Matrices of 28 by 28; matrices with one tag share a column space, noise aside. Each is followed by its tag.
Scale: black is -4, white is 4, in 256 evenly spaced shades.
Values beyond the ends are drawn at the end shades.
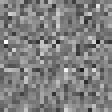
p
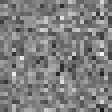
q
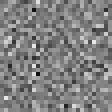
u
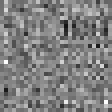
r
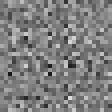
u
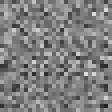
u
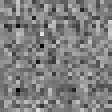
r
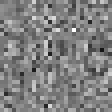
q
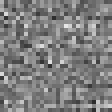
r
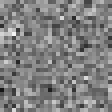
r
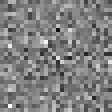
u
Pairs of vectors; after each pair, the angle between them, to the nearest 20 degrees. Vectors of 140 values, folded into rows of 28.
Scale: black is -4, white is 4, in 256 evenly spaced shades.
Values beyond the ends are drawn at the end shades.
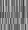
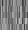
80 degrees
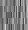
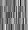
20 degrees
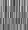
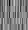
160 degrees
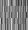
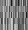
40 degrees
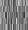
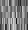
120 degrees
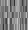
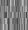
160 degrees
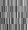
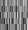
20 degrees
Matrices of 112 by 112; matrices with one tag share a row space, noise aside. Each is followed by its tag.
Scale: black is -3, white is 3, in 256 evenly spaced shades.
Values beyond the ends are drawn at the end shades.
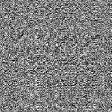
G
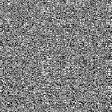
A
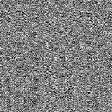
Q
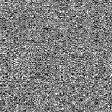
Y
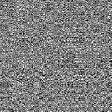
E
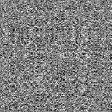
G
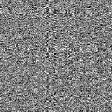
Q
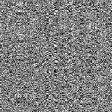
Q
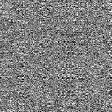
E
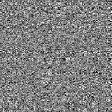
A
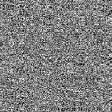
E
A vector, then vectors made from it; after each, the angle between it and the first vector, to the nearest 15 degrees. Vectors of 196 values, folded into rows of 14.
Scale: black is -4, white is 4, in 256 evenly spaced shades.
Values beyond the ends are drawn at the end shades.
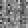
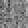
60 degrees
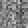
60 degrees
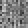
45 degrees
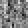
60 degrees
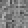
90 degrees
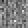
90 degrees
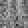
105 degrees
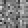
150 degrees
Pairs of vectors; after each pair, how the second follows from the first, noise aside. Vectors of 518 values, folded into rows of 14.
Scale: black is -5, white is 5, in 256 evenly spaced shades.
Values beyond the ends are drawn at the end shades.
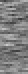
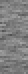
wrapped around, shrunk.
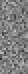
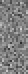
wrapped around, negated.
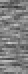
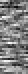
scaled up.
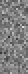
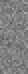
wrapped around, shrunk.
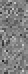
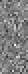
wrapped around, negated.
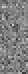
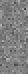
wrapped around, negated, shrunk.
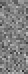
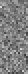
negated.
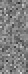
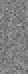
wrapped around, negated, shrunk.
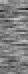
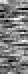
scaled up.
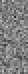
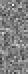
wrapped around, negated.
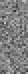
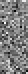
scaled up.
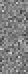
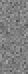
reversed, negated, shrunk.
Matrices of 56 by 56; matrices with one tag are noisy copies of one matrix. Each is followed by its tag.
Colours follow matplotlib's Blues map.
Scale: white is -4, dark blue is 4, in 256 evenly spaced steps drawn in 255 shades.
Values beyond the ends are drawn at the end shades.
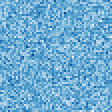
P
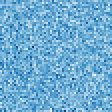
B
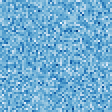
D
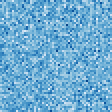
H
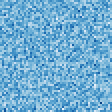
B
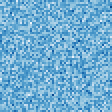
P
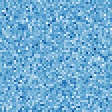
B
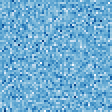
B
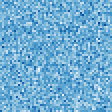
D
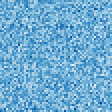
B
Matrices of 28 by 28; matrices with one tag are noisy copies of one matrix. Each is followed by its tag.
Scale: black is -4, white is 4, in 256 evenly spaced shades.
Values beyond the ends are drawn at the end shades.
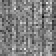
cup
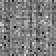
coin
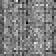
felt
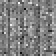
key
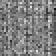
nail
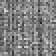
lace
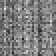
lace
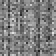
key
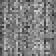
felt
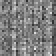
cup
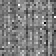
nail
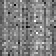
felt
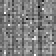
lace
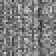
lace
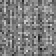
lace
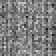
nail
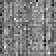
felt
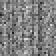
lace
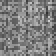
nail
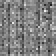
key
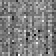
nail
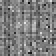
coin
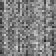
felt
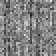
coin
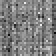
cup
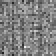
lace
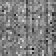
nail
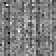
coin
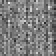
nail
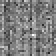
coin
